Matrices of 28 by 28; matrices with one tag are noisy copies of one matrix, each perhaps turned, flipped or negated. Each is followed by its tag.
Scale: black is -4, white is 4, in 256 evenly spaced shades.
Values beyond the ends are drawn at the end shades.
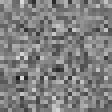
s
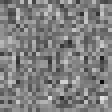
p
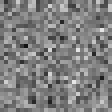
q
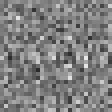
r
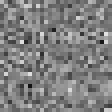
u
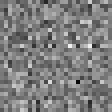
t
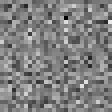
t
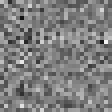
u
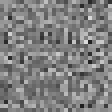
u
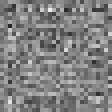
p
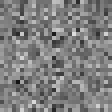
s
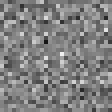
t
